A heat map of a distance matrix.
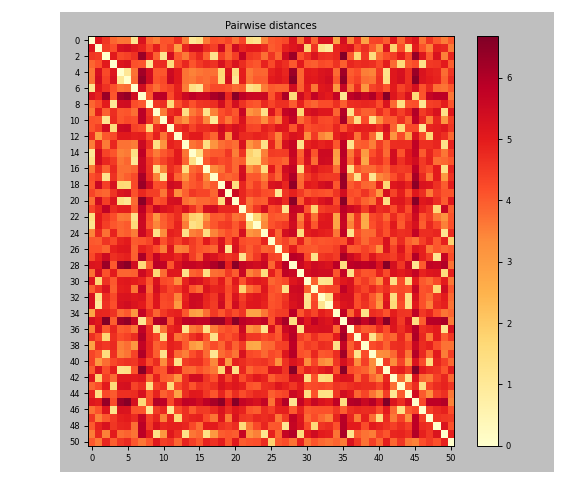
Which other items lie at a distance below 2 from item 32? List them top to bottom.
1, 30, 33, 42, 44
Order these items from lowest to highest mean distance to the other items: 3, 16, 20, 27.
16, 3, 20, 27
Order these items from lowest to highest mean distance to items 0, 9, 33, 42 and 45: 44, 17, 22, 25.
44, 22, 25, 17
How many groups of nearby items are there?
12
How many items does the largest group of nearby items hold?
7
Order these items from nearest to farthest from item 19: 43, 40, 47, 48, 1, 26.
26, 40, 47, 1, 48, 43
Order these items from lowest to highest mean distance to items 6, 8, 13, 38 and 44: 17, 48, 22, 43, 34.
22, 34, 43, 17, 48
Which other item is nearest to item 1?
33
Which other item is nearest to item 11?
46
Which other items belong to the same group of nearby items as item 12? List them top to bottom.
40, 47
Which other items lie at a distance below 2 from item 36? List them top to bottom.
9, 13, 16, 24, 29, 49
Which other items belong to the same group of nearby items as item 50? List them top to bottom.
25
